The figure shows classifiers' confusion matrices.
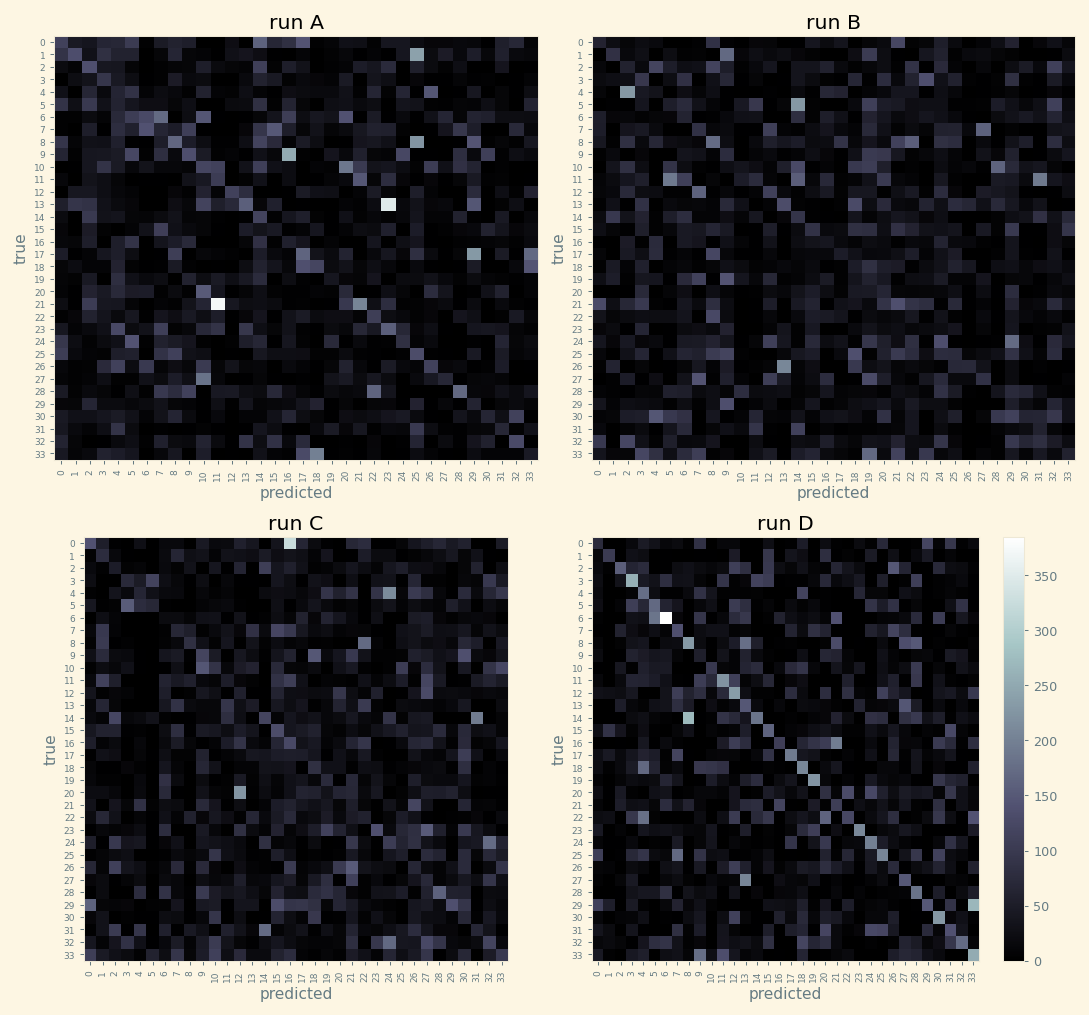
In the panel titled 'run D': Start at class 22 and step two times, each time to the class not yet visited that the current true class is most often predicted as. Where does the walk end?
18
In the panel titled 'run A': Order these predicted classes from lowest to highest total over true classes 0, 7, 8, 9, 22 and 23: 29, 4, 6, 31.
31, 6, 29, 4
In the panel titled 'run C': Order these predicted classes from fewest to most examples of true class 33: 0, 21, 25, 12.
25, 21, 12, 0
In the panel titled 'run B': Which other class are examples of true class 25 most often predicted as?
18
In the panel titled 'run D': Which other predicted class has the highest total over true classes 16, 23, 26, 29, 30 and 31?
33
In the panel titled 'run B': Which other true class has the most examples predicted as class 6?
11
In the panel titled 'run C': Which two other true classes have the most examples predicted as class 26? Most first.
21, 4
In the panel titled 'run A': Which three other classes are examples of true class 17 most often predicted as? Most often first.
29, 33, 8
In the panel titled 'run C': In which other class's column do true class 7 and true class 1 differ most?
15
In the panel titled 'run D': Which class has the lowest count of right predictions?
9
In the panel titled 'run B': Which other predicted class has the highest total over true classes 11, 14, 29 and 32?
31
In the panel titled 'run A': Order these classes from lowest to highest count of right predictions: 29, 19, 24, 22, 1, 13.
19, 29, 24, 22, 1, 13
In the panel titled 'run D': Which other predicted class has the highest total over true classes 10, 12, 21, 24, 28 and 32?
6
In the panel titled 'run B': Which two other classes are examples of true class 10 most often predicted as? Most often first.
28, 14
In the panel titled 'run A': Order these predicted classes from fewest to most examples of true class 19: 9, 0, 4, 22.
0, 22, 9, 4
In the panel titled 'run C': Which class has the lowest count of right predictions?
6
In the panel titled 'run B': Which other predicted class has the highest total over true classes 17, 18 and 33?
19
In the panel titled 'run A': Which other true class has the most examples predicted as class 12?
13
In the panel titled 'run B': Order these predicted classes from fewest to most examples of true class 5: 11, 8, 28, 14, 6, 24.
8, 24, 28, 6, 11, 14
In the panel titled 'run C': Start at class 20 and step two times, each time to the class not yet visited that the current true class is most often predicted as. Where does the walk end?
27
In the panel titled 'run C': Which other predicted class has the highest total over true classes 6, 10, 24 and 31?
32
